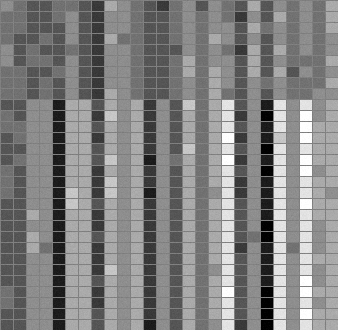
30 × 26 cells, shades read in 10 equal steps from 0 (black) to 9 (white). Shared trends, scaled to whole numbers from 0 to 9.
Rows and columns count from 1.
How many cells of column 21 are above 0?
21
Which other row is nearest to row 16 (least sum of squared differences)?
28
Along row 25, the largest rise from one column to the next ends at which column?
22
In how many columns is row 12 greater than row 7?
14
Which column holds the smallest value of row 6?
8
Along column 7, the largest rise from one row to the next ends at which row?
10
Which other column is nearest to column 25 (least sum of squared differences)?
11
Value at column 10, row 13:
5
